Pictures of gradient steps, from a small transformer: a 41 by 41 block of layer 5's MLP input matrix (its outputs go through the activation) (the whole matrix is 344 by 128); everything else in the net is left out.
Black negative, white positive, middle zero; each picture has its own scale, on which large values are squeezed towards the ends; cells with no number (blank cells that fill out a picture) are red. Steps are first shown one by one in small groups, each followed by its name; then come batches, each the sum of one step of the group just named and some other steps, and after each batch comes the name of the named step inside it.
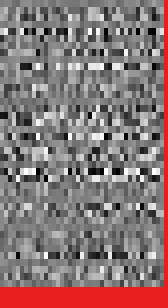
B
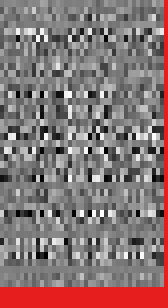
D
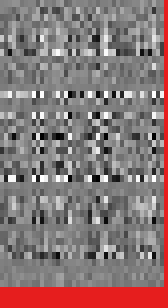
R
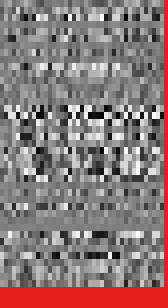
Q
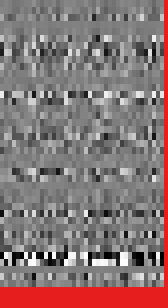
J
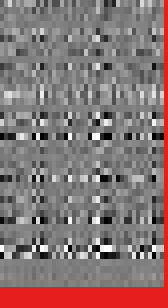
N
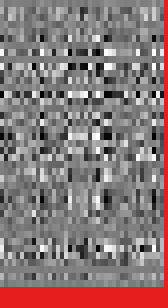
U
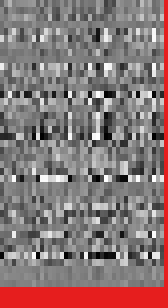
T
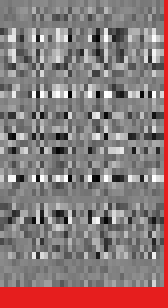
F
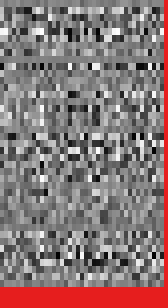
R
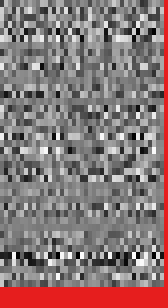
B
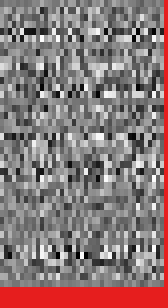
B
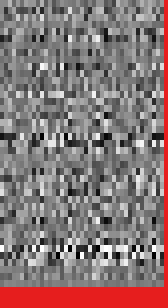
N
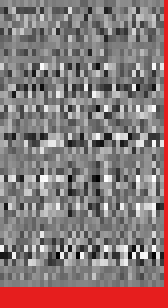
T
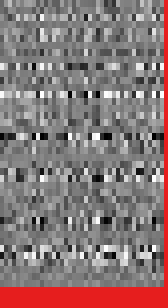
N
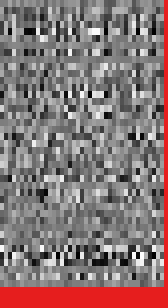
T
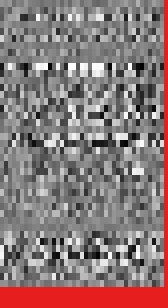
Q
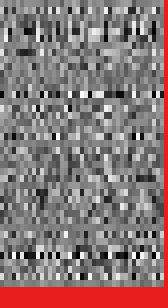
U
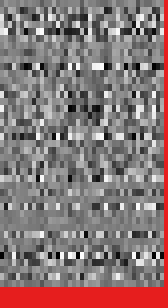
B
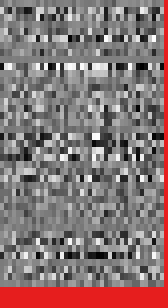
T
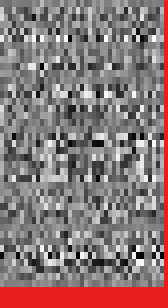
F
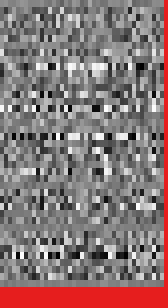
U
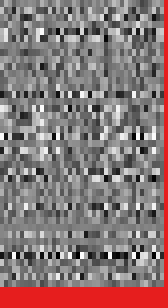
B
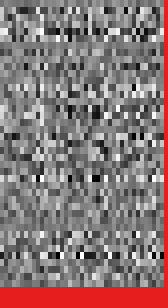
R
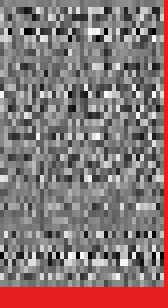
J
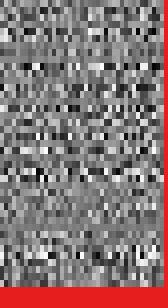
B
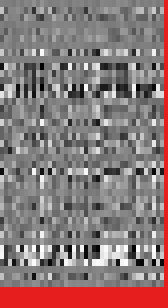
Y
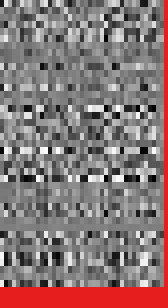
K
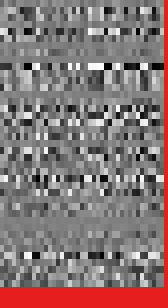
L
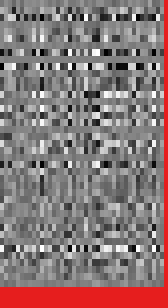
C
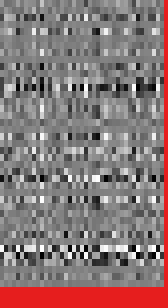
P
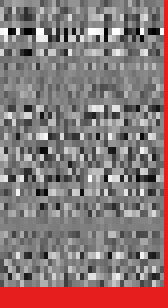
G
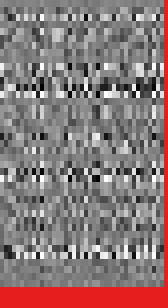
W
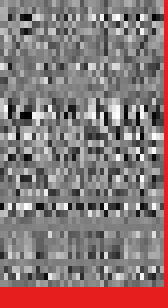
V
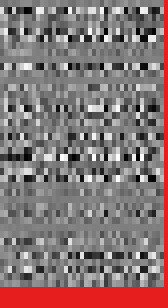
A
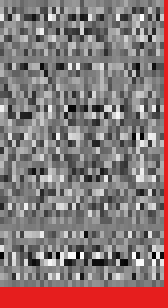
V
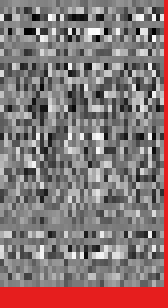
G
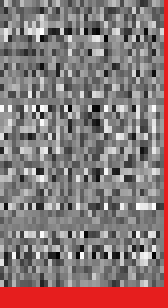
K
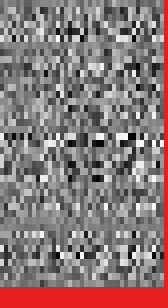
L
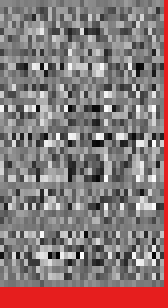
C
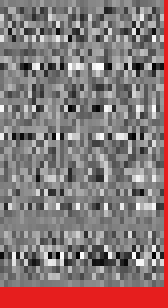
L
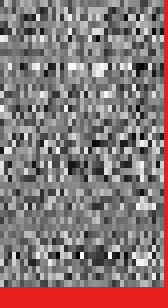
K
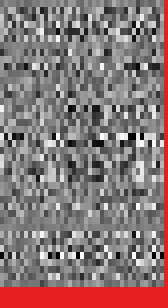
L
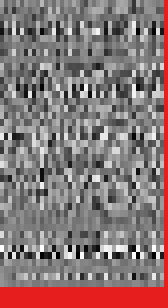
P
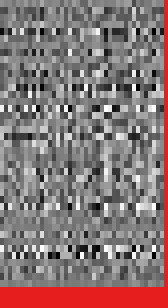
C
